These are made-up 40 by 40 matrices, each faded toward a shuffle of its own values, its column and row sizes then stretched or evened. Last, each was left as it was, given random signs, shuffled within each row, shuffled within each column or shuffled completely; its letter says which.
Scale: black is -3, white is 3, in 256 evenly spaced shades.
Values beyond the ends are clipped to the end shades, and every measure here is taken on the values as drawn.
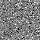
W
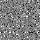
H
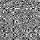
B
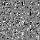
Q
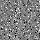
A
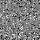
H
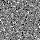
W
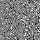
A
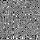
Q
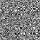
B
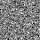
W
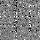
Q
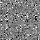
Q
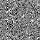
A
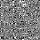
B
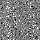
A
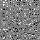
B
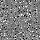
A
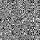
B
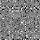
B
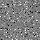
H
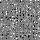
A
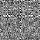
B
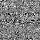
H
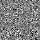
Q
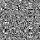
B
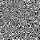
B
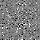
B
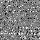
H
